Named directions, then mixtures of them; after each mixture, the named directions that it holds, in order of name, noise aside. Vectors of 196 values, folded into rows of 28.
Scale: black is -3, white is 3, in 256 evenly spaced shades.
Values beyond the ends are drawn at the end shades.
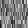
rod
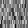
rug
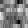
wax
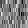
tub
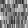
rod, tub, wax.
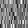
rod, rug.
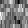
rug, wax.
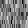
rod, tub.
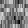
rug, wax.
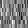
rod, rug, tub.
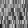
rug.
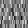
rug.
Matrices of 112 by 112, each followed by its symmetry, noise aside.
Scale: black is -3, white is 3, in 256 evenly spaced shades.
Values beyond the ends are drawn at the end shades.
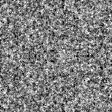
mirrored top to bottom.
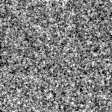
antisymmetric.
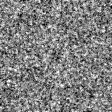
same after a half turn.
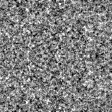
mirrored top to bottom.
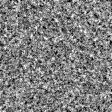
symmetric across the other diagonal.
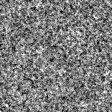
symmetric across the other diagonal.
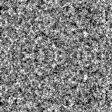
mirrored top to bottom.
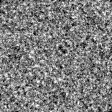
symmetric across the other diagonal.
